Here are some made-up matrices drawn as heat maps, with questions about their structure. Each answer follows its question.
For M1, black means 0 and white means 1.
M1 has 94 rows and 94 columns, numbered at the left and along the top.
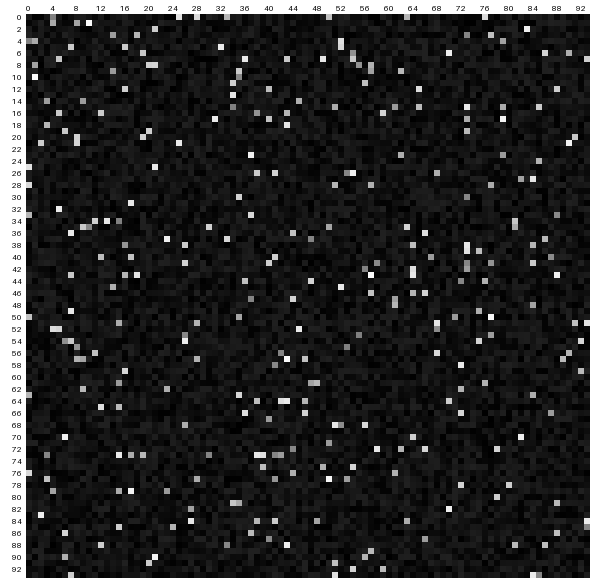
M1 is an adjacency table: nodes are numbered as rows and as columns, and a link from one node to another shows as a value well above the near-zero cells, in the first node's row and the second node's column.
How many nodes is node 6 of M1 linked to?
5
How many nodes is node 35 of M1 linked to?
6
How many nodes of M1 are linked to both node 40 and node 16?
1
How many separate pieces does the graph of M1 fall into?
6
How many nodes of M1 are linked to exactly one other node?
9
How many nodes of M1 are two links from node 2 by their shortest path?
3
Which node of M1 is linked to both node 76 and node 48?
node 61
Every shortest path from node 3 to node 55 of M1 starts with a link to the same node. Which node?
node 77
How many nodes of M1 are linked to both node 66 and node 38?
0
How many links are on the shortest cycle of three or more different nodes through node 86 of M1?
4
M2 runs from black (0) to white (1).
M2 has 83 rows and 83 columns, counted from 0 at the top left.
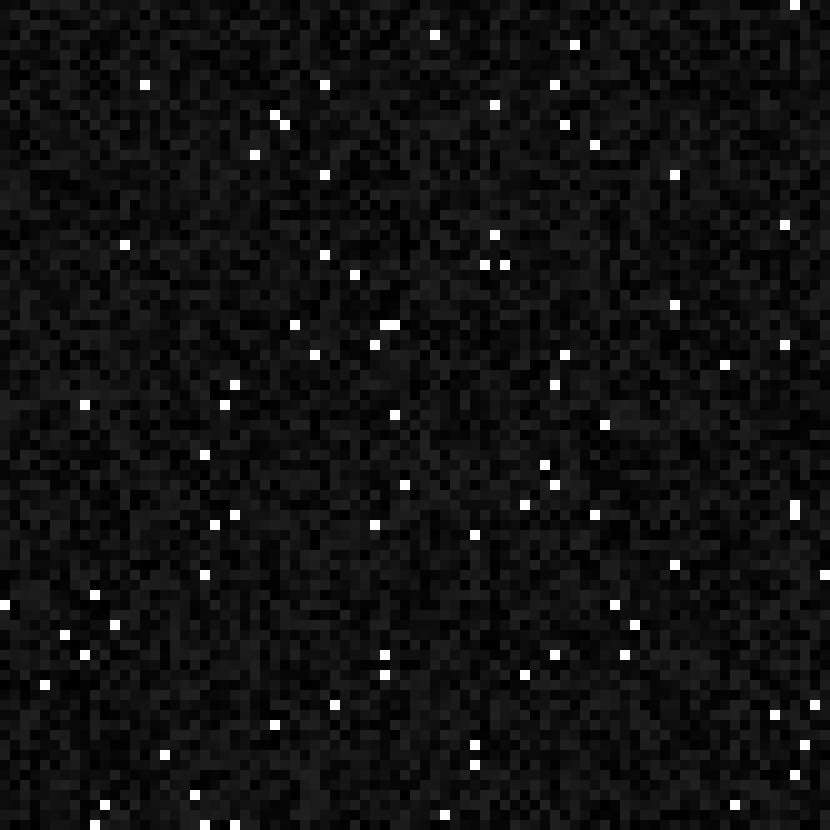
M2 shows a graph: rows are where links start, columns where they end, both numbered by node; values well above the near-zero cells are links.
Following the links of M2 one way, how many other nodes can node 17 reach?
11
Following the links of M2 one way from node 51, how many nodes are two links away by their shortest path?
3
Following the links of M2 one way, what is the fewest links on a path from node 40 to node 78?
2
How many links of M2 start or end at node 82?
4
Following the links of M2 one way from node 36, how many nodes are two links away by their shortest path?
1
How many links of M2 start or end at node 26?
2
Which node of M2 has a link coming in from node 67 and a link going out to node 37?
node 52
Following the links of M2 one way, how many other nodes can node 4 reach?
6
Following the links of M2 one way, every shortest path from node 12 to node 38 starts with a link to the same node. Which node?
node 56
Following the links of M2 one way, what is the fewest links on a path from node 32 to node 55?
2
